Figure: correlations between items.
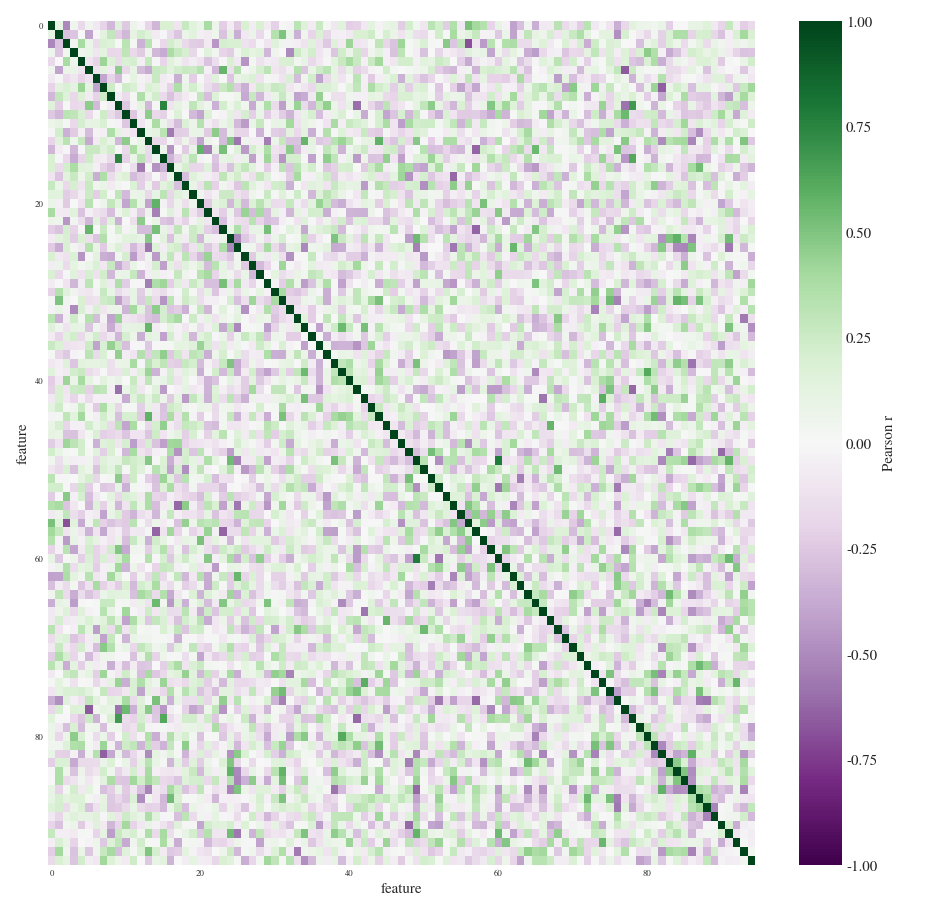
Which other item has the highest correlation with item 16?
87
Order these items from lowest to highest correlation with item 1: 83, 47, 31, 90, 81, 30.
90, 47, 81, 83, 30, 31
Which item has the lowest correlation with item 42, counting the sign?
66
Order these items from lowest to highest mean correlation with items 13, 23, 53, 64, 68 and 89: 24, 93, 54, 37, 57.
57, 37, 54, 93, 24
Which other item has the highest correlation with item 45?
67
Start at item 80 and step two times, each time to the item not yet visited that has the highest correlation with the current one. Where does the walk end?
34
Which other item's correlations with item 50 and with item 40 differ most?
75
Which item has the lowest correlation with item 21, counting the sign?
14
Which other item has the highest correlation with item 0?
56
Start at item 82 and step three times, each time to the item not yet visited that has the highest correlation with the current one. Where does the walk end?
62
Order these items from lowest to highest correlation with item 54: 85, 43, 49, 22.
43, 22, 49, 85
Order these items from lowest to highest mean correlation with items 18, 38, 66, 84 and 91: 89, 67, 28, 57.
57, 67, 28, 89
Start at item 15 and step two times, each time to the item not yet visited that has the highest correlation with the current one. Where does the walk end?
78
